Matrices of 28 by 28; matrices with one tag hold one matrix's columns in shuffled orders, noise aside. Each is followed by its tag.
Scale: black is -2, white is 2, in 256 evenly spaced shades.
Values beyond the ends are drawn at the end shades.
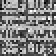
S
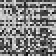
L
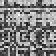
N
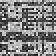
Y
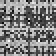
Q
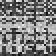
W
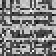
S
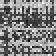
Q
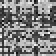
Q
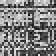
N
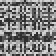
Y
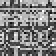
N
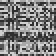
Y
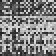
W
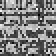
S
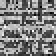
S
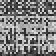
W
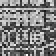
N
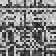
N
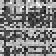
Q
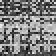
W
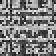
S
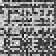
L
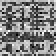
Y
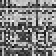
N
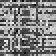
L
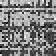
N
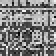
N
